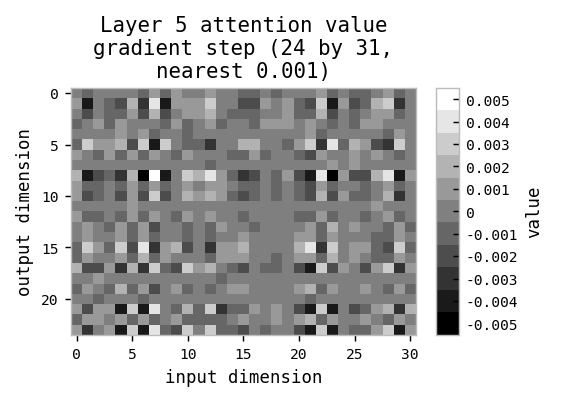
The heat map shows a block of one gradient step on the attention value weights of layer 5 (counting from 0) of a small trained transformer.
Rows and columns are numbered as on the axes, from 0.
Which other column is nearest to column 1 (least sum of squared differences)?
29
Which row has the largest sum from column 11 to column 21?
15
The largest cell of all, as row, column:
8, 7
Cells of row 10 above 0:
10
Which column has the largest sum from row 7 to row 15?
13
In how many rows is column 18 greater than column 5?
7
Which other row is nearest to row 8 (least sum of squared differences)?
1
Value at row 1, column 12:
0.003
